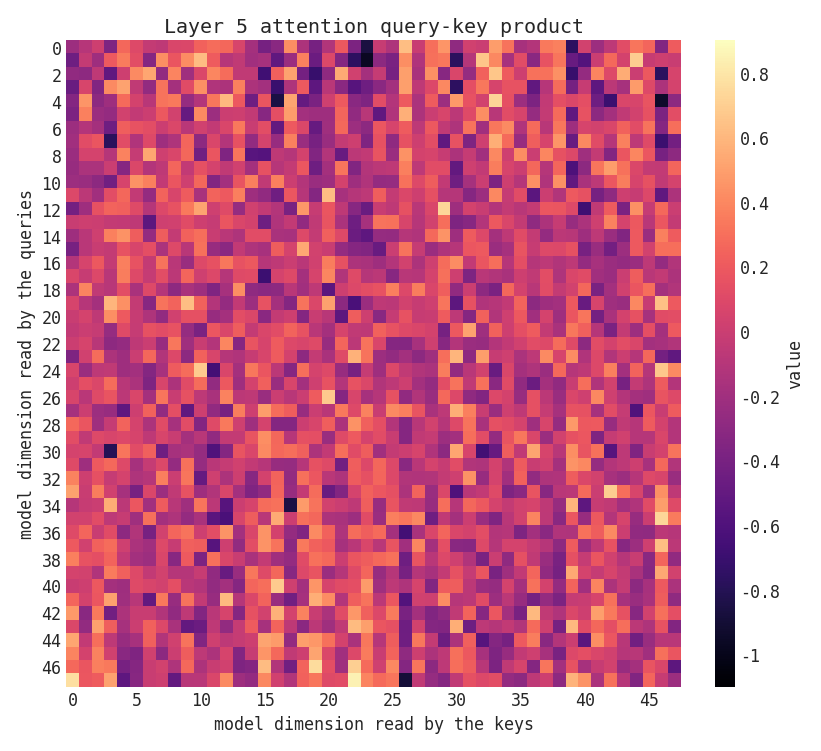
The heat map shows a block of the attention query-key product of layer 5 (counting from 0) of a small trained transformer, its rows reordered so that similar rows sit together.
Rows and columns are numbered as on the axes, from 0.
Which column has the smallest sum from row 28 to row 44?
26
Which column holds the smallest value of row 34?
17
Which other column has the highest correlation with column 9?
20
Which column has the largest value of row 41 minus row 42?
3
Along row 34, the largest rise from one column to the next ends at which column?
18
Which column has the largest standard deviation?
46
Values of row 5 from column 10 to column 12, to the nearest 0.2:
0.4 -0.2 0
